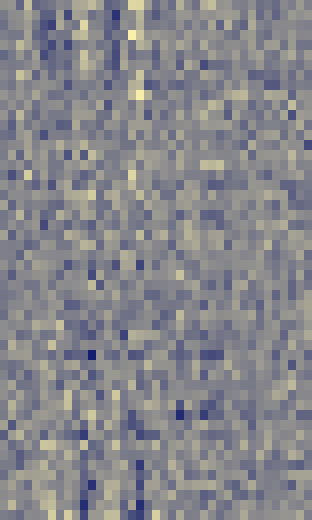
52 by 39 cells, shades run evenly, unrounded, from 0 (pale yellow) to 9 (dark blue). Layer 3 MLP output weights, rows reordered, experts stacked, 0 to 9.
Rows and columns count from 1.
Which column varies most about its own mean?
18
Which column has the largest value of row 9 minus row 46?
9
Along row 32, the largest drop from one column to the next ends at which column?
23
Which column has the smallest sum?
17
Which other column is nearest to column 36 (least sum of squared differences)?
30
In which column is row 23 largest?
6
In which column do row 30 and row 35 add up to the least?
7
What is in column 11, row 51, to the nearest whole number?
8
